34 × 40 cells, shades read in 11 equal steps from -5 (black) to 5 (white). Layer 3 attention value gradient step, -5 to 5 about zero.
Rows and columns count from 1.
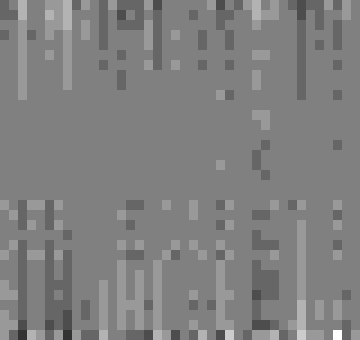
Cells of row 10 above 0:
2
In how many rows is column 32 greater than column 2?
1
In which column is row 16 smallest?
29
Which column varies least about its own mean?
21
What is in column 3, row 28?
-1
